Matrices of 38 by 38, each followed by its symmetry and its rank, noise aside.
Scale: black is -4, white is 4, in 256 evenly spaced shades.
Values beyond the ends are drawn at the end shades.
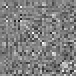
symmetric, rank six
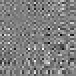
antisymmetric, rank four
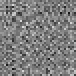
symmetric, rank six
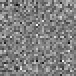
no symmetry, rank six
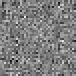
no symmetry, rank eight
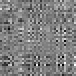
no symmetry, rank four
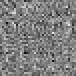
no symmetry, rank eight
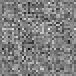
antisymmetric, rank six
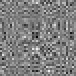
no symmetry, rank four
